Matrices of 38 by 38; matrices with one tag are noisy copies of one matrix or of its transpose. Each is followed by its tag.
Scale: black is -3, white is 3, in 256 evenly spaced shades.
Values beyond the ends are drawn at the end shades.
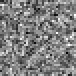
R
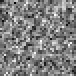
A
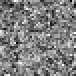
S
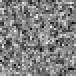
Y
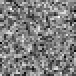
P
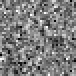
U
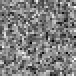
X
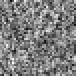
P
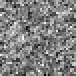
P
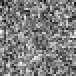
S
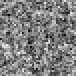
X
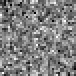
S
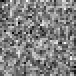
A
